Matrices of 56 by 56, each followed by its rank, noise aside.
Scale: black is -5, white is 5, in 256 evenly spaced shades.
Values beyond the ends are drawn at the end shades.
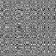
four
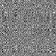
six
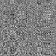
six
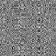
six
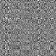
five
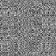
five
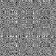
five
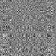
five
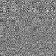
six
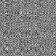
five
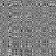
three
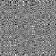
five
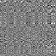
four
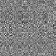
six
